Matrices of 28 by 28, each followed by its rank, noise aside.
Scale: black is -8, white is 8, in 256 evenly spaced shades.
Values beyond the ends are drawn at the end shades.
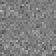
eight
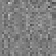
four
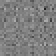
four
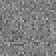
eight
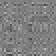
four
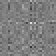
three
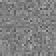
eight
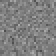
eight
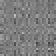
three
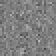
eight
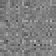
four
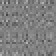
three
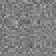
six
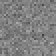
eight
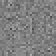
eight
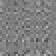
three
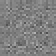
four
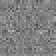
six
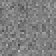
six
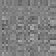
three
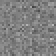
six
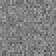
eight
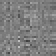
three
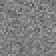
eight
